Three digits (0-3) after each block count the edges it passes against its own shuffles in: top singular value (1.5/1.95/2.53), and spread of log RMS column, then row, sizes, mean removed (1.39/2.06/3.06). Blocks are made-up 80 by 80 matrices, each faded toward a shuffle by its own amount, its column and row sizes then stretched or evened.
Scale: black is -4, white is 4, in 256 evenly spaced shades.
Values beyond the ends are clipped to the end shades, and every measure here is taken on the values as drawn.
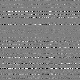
3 0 3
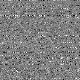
1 0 3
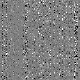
1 3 0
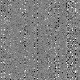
2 3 0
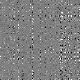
2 3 2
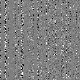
1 3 0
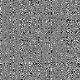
0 3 2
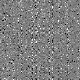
2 2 0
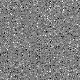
1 1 0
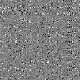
2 1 1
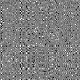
3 2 1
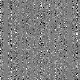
1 3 0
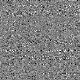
1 1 2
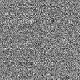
2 1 1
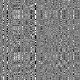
3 3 0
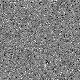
0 0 0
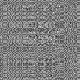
3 0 0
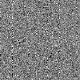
1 2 0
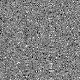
1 1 0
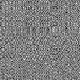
3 0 1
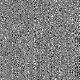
1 2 0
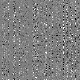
1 3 1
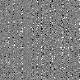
0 3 1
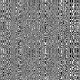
3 3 0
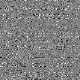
1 1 3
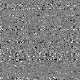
1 1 3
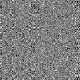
2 2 0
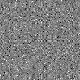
2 0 0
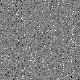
0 2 0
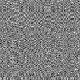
3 0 0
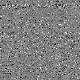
1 0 2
